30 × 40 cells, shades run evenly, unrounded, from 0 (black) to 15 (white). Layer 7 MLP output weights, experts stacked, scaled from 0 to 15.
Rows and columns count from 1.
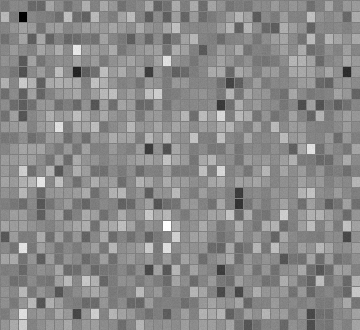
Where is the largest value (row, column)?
21, 19
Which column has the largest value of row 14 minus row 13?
35
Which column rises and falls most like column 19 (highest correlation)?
17
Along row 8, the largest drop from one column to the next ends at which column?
5
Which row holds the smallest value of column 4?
4
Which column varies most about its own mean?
3
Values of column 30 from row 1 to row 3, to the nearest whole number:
8 8 6
